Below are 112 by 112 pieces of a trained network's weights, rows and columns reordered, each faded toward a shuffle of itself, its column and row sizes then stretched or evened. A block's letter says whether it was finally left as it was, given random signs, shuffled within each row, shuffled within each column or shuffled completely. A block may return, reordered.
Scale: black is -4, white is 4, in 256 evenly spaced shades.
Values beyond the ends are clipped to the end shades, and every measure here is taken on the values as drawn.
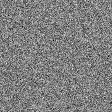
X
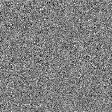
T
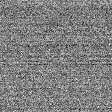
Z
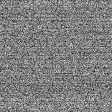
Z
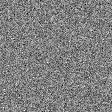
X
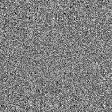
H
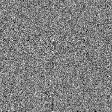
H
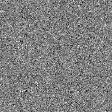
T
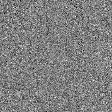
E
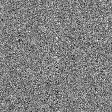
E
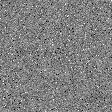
X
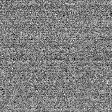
H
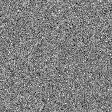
X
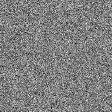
T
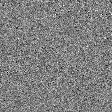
Z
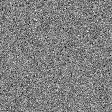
X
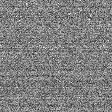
H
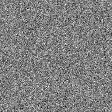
E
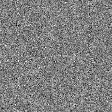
T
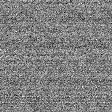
Z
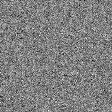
T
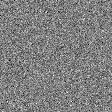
Z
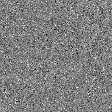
E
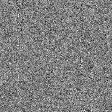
T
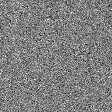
X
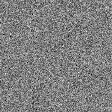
E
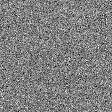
E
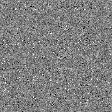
T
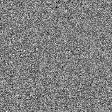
T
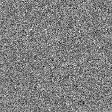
T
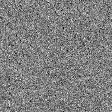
E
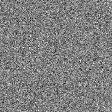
H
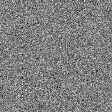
E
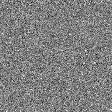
Z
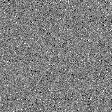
T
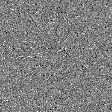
Z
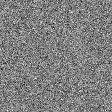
Z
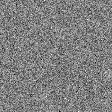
E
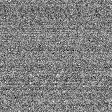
Z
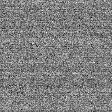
H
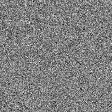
T
